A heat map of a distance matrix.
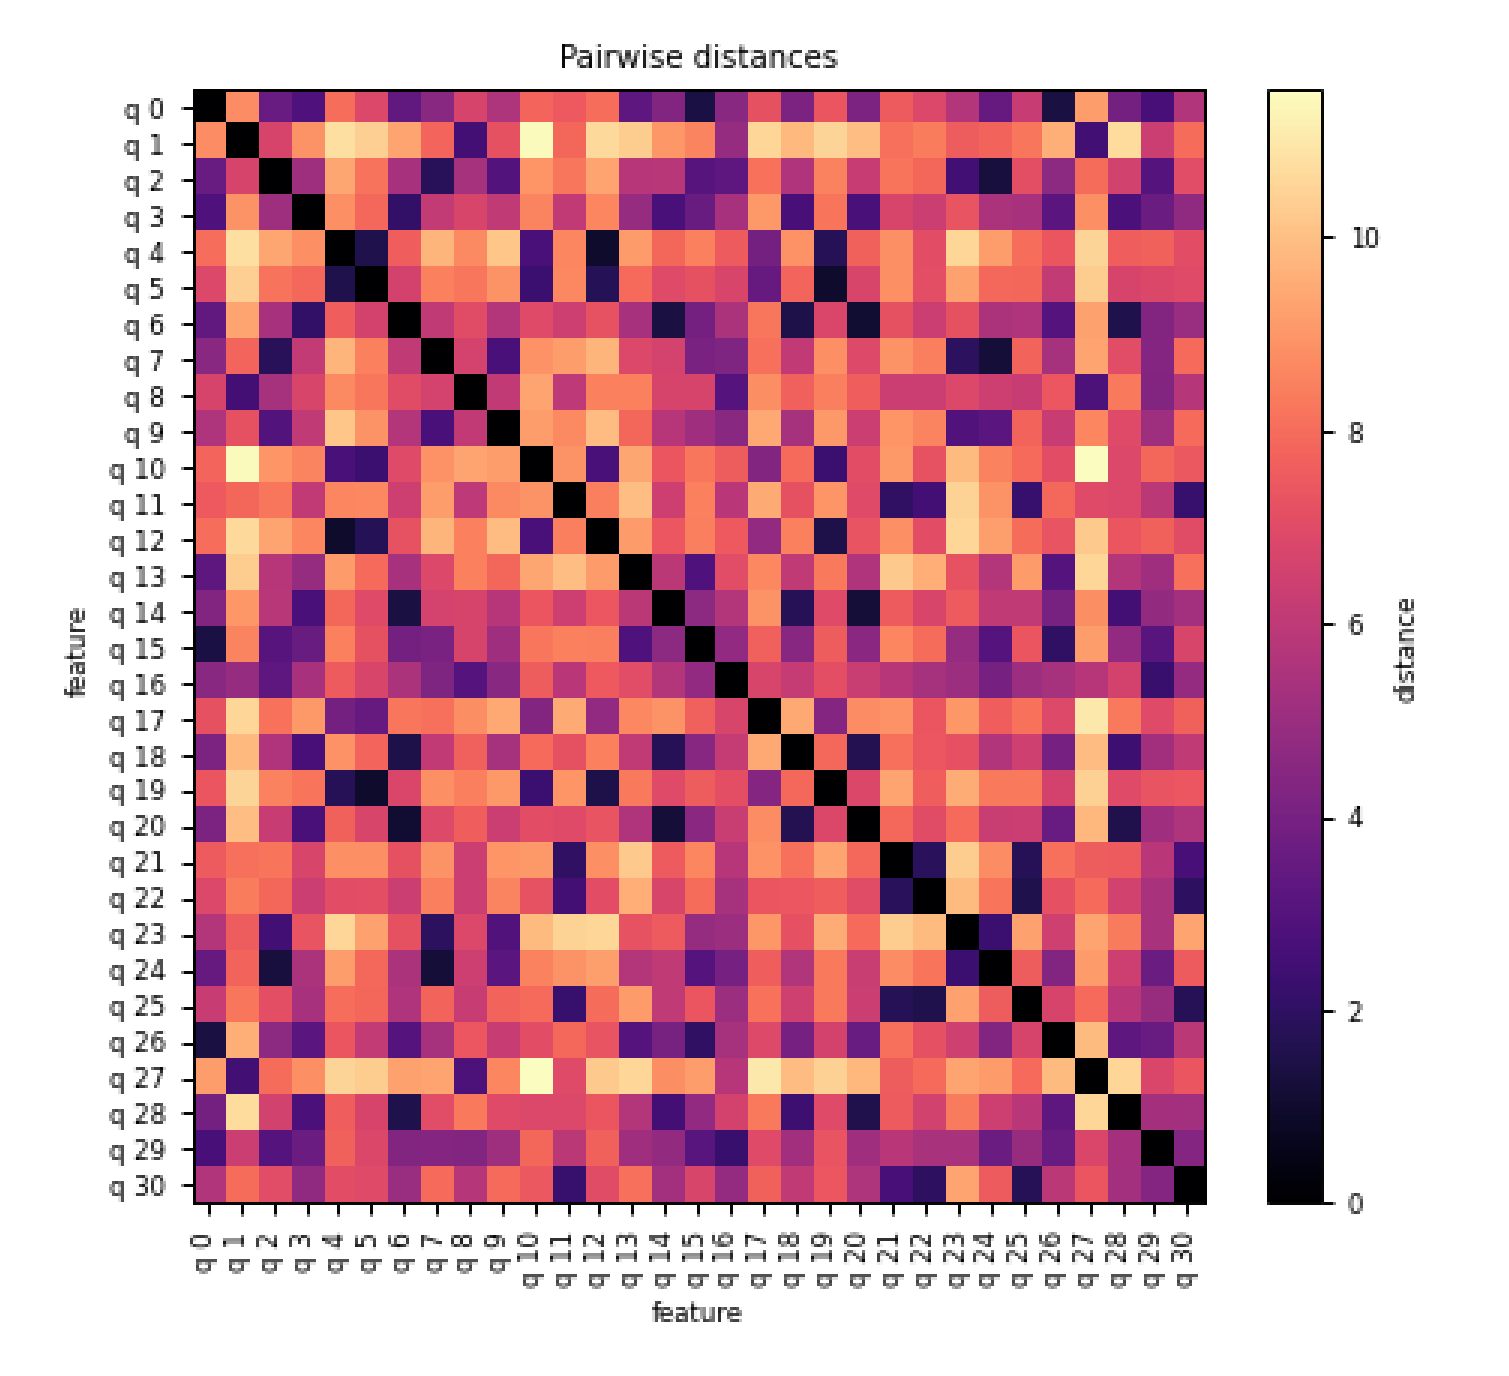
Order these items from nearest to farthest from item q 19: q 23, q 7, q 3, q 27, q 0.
q 0, q 3, q 7, q 23, q 27
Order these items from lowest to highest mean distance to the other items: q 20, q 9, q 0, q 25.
q 0, q 20, q 25, q 9
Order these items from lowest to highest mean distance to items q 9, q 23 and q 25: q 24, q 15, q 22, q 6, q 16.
q 24, q 16, q 15, q 6, q 22
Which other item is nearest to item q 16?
q 29
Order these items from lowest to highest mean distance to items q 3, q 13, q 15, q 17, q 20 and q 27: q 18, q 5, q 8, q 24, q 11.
q 18, q 24, q 8, q 5, q 11
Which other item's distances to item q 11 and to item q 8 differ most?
q 1
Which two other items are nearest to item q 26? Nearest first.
q 0, q 15
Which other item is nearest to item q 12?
q 4
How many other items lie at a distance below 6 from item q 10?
5
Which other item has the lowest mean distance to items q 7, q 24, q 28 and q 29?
q 2
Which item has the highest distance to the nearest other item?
q 17
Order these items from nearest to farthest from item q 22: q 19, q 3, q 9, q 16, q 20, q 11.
q 11, q 16, q 3, q 20, q 19, q 9
